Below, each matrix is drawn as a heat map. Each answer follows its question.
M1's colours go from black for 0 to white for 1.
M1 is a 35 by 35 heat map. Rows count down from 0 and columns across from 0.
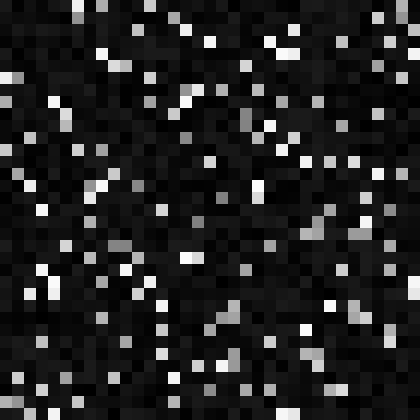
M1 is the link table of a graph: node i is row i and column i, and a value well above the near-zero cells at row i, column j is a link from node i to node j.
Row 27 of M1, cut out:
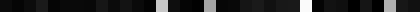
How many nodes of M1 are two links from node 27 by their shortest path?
6
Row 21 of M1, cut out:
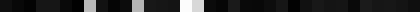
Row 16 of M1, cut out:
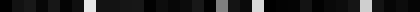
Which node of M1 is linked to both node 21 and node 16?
node 7
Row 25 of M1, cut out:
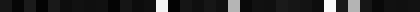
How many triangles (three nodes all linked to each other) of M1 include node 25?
3
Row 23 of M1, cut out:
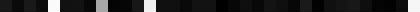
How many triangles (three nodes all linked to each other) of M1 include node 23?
3
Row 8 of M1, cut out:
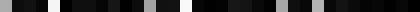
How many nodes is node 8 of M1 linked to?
6
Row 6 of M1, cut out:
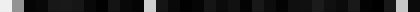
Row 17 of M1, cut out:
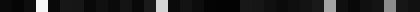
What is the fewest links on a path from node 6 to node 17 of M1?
6
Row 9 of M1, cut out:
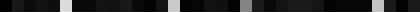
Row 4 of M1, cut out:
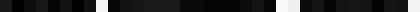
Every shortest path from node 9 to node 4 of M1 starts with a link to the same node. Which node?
node 14
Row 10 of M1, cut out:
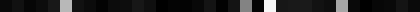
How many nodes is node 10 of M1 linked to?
4
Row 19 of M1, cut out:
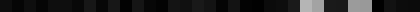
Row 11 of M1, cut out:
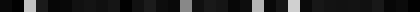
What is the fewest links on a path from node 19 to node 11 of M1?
4
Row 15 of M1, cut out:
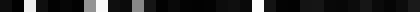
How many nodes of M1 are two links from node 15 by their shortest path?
9
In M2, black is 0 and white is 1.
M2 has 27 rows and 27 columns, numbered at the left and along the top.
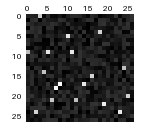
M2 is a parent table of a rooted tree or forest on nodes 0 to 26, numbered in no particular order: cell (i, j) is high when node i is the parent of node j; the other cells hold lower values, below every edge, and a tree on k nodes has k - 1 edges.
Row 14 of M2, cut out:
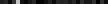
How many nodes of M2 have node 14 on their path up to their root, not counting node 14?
3
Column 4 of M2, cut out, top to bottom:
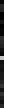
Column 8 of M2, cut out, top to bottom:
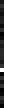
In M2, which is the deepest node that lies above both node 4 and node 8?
17
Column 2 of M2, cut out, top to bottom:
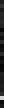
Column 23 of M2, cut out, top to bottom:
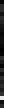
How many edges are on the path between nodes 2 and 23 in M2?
2
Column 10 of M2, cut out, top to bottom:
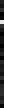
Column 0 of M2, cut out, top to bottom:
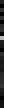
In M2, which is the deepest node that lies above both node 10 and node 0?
9
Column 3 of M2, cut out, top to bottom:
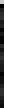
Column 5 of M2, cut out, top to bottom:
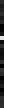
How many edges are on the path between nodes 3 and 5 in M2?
3
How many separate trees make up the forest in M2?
9
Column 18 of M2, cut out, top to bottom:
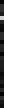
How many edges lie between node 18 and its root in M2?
3
